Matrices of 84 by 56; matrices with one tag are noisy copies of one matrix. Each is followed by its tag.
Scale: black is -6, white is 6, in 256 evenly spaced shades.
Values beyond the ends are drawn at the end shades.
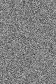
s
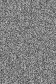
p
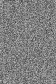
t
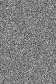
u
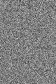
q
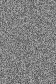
p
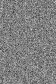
t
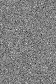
u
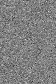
u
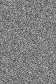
u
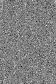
t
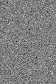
u
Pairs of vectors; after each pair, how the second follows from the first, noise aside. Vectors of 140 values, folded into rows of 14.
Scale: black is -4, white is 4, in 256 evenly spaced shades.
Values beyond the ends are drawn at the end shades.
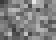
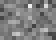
reversed, partly zeroed.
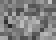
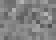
reversed, negated, shrunk.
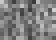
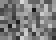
reversed, negated.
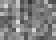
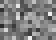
shuffled.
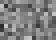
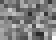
wrapped around.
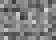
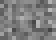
reversed, shrunk.
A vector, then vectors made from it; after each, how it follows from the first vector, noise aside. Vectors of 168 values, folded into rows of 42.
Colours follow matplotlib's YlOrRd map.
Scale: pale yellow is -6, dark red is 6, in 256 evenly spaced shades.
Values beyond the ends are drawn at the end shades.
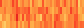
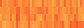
shrunk.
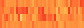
wrapped around, partly zeroed.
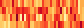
scaled up.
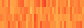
wrapped around, negated, shrunk.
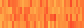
wrapped around, shrunk.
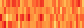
sign-scrambled.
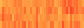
wrapped around, negated, shrunk.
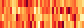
wrapped around, negated, scaled up.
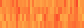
shrunk.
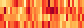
wrapped around, negated, scaled up.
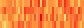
sign-scrambled.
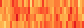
copied.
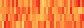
sign-scrambled.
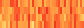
copied.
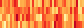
scaled up.
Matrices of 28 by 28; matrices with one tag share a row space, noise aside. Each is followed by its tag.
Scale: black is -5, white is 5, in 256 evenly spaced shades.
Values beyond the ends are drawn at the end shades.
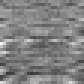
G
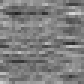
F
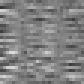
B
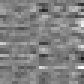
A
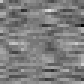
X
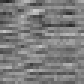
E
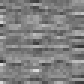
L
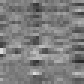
L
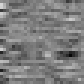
F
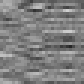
E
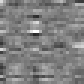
L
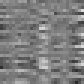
A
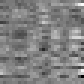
A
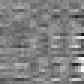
A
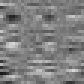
B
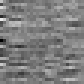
F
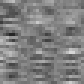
B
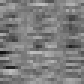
B
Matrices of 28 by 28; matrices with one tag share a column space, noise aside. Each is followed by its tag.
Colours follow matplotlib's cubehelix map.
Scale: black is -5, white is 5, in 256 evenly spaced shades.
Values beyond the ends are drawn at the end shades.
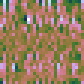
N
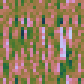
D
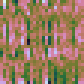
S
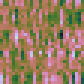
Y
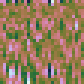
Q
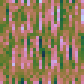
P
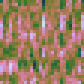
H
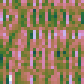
Y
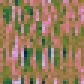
P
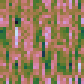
D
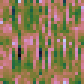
P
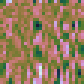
Q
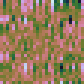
N
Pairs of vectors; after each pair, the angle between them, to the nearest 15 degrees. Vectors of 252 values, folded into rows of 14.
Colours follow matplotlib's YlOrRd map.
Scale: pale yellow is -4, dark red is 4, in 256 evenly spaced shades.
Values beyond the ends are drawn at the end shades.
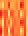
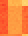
90 degrees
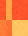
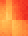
60 degrees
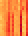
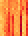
15 degrees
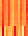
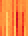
120 degrees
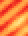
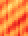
150 degrees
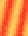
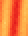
135 degrees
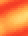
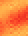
165 degrees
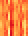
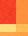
90 degrees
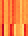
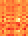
75 degrees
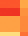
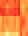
30 degrees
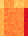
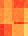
135 degrees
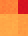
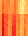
135 degrees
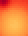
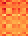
60 degrees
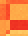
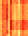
60 degrees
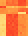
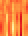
105 degrees
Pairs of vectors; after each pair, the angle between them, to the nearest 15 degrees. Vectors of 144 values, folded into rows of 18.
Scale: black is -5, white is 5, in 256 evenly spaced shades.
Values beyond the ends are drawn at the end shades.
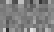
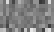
45 degrees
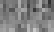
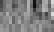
90 degrees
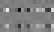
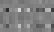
165 degrees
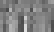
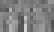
15 degrees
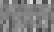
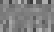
165 degrees
